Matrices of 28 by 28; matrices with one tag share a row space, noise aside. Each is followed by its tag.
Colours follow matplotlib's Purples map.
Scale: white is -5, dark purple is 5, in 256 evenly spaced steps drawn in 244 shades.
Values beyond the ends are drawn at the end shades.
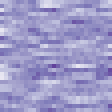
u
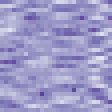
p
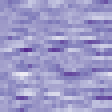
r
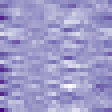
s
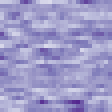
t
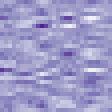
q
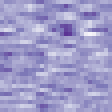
q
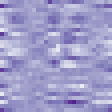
s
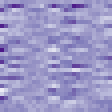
s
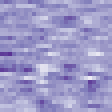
q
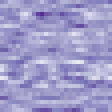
t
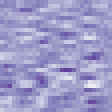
q
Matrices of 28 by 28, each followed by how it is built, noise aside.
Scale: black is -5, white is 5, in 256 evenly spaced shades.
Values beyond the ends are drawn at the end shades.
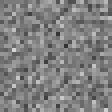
repeating rows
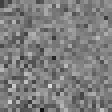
lower triangular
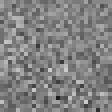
lower triangular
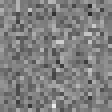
uneven columns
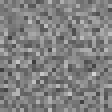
repeating columns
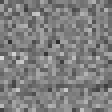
repeating columns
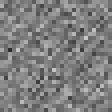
Hankel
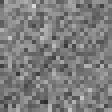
Hankel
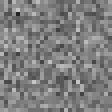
low rank
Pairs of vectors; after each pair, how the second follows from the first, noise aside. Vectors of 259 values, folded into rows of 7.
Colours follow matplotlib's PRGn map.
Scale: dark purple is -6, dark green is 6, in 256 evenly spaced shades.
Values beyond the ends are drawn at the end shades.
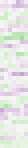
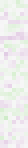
negated, shrunk.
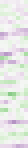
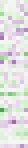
copied.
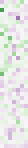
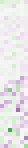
reversed, negated, partly zeroed.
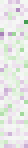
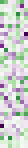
reversed, negated, scaled up.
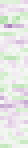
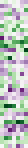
reversed, negated, scaled up.
